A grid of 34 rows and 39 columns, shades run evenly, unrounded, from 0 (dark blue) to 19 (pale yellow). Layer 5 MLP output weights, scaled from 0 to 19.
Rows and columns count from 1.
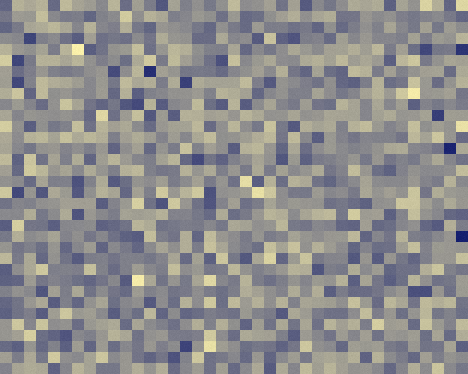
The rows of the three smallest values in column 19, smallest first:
6, 10, 15
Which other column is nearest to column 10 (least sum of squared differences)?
29
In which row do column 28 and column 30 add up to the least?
27
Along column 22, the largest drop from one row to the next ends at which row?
19
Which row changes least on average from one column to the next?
2
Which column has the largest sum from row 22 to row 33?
18
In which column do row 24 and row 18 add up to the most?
23
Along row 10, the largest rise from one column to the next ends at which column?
13
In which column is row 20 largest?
30
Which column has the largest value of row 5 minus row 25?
7
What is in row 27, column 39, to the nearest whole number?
11
